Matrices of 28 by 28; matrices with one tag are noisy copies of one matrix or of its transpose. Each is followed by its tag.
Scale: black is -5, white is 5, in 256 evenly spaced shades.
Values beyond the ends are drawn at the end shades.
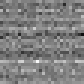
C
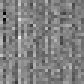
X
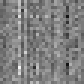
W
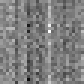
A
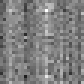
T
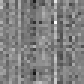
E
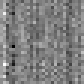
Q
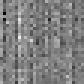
X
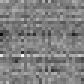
E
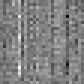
W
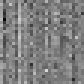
X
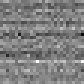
C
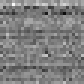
Q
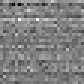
X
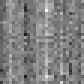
T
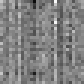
E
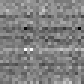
A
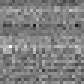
T
